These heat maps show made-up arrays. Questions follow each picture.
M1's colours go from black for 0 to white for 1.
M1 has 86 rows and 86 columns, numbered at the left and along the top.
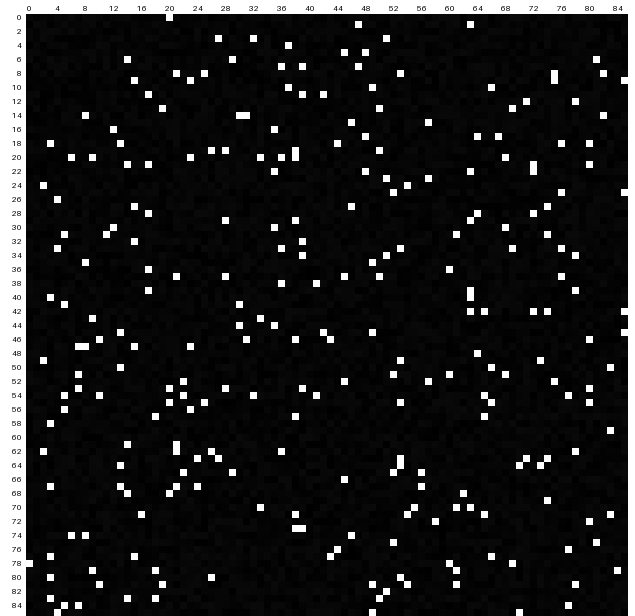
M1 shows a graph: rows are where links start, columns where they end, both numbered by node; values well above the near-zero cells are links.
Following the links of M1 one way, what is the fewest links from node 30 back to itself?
3
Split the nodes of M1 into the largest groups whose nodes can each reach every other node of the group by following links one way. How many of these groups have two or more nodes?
1
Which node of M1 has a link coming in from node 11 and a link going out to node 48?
node 17
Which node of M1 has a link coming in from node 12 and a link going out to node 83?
node 71
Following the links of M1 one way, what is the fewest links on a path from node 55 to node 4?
3
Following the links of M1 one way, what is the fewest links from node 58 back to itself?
6
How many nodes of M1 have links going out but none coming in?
5
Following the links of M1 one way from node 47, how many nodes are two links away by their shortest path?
10
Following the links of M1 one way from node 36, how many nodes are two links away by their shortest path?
3
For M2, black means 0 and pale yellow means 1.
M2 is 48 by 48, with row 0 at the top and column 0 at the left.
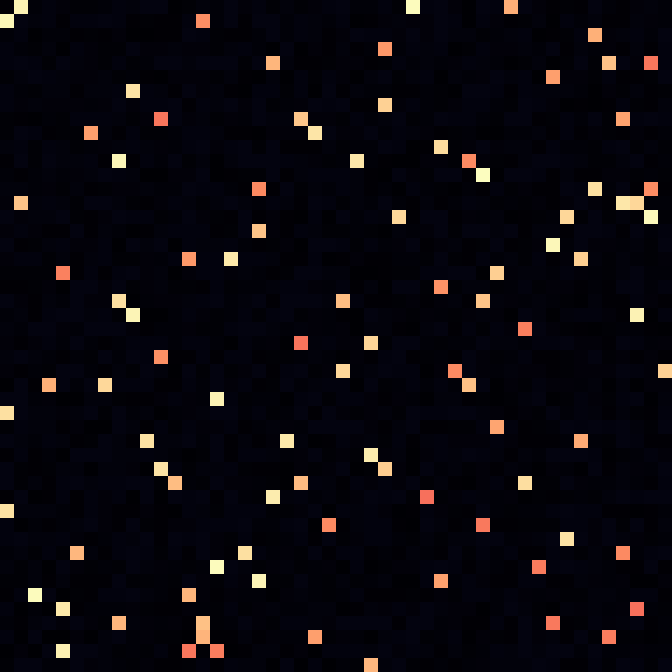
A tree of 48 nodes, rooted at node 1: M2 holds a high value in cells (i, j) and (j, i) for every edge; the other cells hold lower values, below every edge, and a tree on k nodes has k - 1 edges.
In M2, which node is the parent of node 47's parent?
24
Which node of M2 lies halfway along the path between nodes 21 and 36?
14
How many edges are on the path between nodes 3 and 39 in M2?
6
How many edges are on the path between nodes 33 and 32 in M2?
6
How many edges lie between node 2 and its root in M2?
8
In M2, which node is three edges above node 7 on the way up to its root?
11
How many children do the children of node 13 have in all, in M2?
3
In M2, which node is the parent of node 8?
44
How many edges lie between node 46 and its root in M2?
5
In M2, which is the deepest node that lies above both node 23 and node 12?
34
